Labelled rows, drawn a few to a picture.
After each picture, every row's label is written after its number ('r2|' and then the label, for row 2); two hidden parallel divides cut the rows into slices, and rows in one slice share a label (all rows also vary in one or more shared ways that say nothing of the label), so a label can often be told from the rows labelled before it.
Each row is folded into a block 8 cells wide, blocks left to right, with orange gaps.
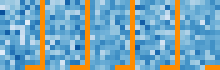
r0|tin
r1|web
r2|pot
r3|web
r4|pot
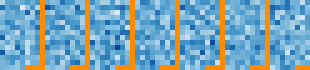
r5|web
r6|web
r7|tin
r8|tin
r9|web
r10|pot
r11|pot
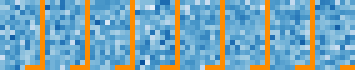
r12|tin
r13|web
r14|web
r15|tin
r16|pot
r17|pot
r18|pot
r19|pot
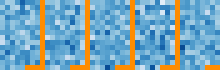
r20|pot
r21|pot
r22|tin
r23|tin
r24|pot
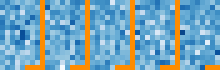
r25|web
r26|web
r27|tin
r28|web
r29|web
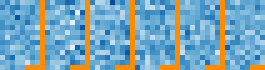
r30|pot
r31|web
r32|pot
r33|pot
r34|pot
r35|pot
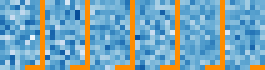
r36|web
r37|tin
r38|pot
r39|pot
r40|pot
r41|tin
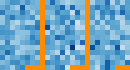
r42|pot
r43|tin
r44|tin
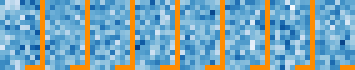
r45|web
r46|pot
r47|web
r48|pot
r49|pot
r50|web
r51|web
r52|tin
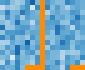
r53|tin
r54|web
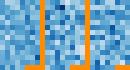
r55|pot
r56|tin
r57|tin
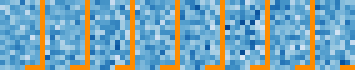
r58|pot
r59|pot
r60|tin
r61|tin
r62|tin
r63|tin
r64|pot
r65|web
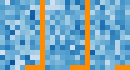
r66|web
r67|pot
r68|web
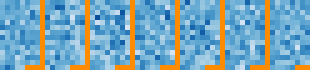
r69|pot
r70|pot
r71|pot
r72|pot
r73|pot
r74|web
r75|web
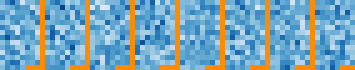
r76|tin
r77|tin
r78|tin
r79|pot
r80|pot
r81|tin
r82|tin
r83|tin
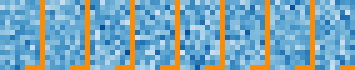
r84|tin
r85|pot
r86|web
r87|web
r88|tin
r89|pot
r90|pot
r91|web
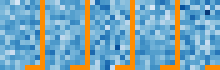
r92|pot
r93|pot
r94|tin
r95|pot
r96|web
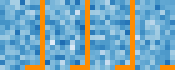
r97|pot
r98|web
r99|web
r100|pot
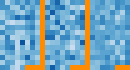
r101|web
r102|web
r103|pot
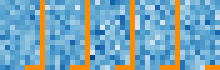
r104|pot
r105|tin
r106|web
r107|pot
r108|pot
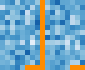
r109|tin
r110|tin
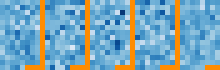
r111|tin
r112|web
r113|tin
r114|pot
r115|pot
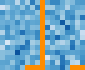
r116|tin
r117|tin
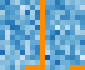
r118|web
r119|pot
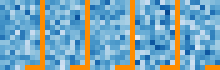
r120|web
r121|web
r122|pot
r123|pot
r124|tin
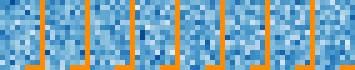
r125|web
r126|web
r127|pot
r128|tin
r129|tin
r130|pot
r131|tin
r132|tin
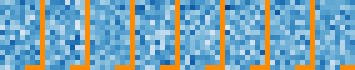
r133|pot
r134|tin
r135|pot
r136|web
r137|web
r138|web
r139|pot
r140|web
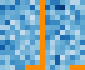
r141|pot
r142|web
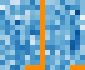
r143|tin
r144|tin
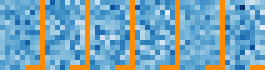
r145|tin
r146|tin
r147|pot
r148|web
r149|pot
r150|tin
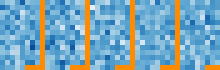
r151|web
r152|tin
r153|tin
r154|pot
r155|web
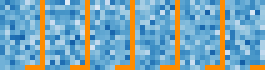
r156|pot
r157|tin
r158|pot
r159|tin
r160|pot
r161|tin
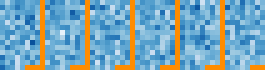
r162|web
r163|web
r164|web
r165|web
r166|pot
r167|web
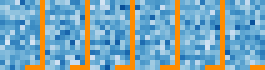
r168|pot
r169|tin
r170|tin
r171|web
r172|web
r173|pot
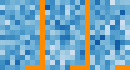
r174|tin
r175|web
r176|tin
